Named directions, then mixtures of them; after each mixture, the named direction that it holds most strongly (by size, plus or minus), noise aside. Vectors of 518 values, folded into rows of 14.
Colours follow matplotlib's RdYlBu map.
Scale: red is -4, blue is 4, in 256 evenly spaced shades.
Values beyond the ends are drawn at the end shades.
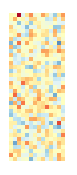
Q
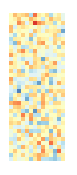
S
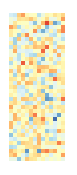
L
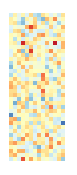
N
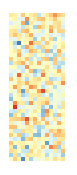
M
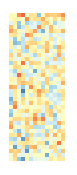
M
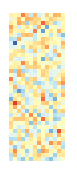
S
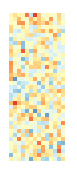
S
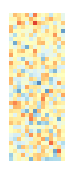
S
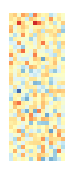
S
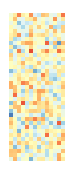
Q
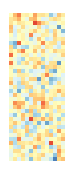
S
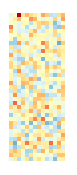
Q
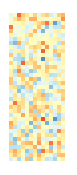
L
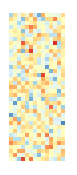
N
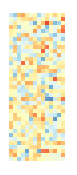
L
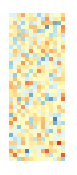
L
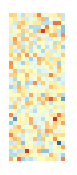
L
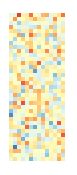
Q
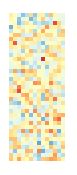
S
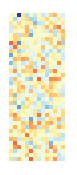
Q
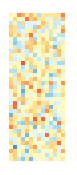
M
